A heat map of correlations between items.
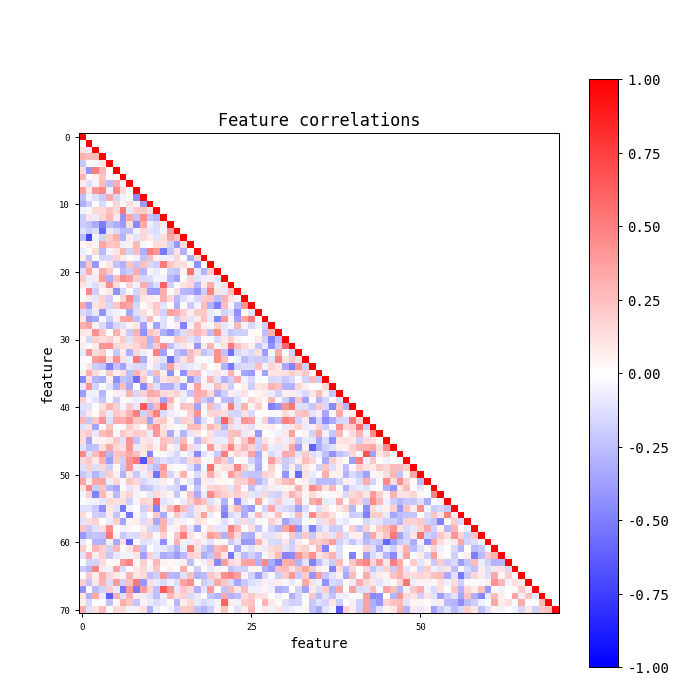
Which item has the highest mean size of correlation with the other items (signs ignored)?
42
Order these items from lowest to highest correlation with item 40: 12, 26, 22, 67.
26, 67, 22, 12
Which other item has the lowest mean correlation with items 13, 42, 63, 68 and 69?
56
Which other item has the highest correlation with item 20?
16
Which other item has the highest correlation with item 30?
31
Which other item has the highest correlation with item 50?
59
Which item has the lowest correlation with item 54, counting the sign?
23
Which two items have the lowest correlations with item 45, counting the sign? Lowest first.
60, 37
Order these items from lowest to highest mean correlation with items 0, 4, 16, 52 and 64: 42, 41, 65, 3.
41, 42, 65, 3
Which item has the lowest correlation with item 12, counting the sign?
17
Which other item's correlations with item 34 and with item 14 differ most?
62
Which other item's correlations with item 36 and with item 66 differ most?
8
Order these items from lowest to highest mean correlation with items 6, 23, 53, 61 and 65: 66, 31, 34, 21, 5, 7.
34, 5, 66, 7, 31, 21
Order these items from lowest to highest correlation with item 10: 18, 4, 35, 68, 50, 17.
35, 68, 4, 50, 18, 17
